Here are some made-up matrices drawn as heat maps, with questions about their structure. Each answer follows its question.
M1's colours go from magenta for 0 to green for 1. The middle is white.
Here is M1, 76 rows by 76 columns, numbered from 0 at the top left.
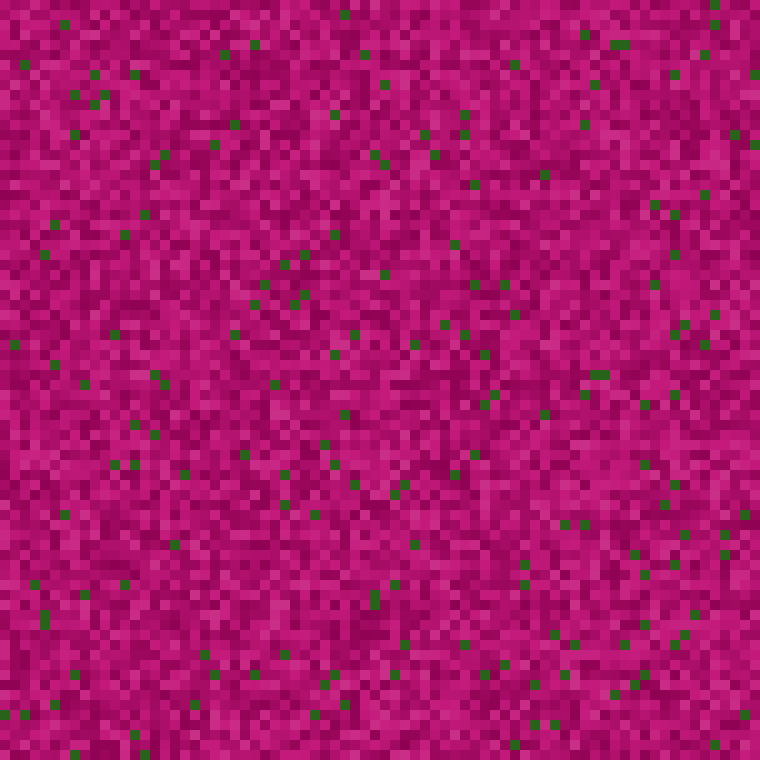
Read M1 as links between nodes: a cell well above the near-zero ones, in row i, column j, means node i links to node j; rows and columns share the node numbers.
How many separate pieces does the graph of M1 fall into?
6
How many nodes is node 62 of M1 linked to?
2
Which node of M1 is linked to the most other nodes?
node 67
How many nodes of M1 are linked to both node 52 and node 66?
0
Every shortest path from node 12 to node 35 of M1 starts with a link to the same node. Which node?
node 23
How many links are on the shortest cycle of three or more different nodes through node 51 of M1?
4
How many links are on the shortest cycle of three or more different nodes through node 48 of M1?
4
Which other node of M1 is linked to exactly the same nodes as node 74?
node 31
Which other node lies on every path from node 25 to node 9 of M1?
node 7
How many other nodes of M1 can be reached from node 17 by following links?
9
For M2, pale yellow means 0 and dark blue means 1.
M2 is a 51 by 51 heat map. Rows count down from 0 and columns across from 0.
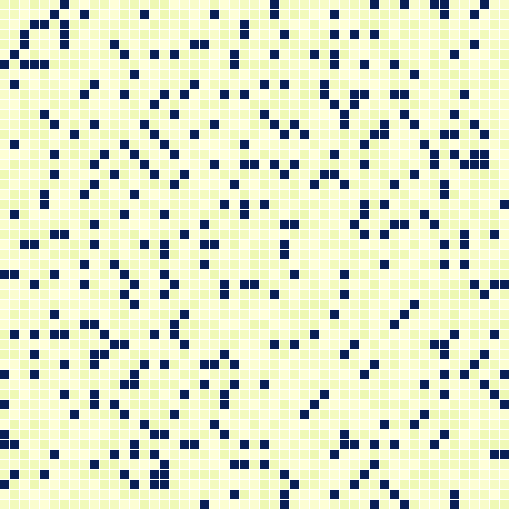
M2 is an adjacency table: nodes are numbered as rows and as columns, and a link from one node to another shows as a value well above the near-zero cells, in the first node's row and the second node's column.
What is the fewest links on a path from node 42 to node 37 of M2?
3
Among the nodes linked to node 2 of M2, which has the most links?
node 24
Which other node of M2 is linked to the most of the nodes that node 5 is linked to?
node 33
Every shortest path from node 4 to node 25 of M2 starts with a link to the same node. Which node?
node 47
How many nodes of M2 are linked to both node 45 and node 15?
3
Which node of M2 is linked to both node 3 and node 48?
node 35
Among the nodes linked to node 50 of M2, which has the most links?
node 28
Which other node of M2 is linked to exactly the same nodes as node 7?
node 30
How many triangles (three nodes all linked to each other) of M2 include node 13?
5
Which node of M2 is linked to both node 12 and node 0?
node 27
